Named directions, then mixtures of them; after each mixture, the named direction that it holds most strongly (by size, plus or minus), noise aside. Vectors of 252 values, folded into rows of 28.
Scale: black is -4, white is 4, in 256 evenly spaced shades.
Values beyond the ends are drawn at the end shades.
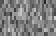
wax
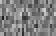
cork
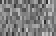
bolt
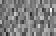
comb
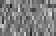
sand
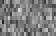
wax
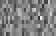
bolt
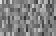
bolt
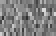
cork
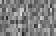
cork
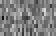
cork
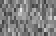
wax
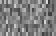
bolt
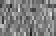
sand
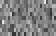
wax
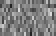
sand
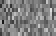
sand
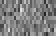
wax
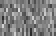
sand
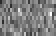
sand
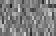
sand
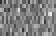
bolt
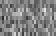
cork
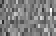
comb
